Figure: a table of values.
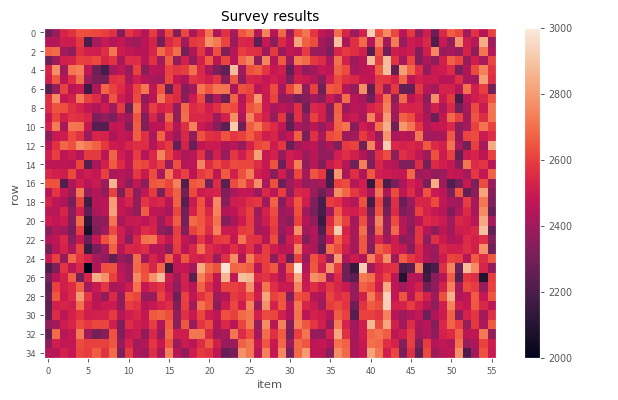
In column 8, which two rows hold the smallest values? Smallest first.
24, 9
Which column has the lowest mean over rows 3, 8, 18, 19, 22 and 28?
34
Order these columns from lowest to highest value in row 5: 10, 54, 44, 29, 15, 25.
10, 29, 25, 15, 44, 54
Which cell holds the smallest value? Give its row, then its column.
25, 5
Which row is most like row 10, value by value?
4
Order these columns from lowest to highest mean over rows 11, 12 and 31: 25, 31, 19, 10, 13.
13, 10, 19, 31, 25
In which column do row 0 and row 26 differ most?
14
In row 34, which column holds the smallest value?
52
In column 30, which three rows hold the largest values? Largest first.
25, 6, 26
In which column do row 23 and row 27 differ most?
54
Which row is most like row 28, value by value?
29
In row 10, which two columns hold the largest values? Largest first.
23, 42
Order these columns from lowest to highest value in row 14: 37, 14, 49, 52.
37, 49, 14, 52
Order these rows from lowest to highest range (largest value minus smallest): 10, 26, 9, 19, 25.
9, 19, 10, 26, 25
